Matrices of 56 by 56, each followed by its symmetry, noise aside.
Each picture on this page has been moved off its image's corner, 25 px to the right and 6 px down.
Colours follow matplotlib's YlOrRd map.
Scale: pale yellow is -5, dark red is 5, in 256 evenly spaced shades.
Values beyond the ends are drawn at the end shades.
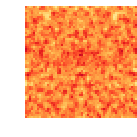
mirrored left to right.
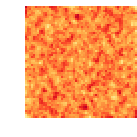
same after a half turn.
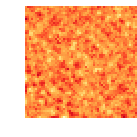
symmetric across the other diagonal.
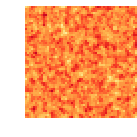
symmetric across the other diagonal.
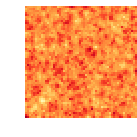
symmetric across the other diagonal.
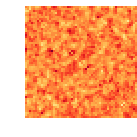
symmetric.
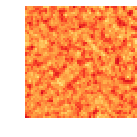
symmetric across the other diagonal.
